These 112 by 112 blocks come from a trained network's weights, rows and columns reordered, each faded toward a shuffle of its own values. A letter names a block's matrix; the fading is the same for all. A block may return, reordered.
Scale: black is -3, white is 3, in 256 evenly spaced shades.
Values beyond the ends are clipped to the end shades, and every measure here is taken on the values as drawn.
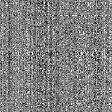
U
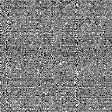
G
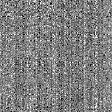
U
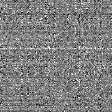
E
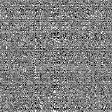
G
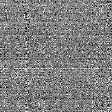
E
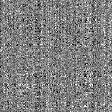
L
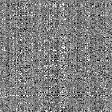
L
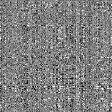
L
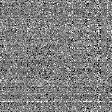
E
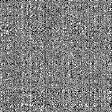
L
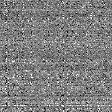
E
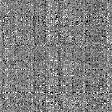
L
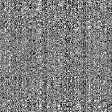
L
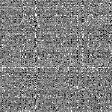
E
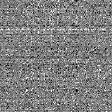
E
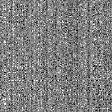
L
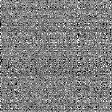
G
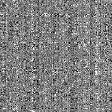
L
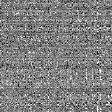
G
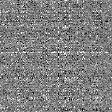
E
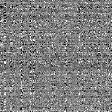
G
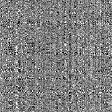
L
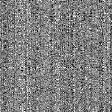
U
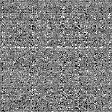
E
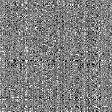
L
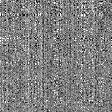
L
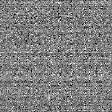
G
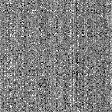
L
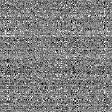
G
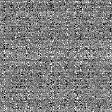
G
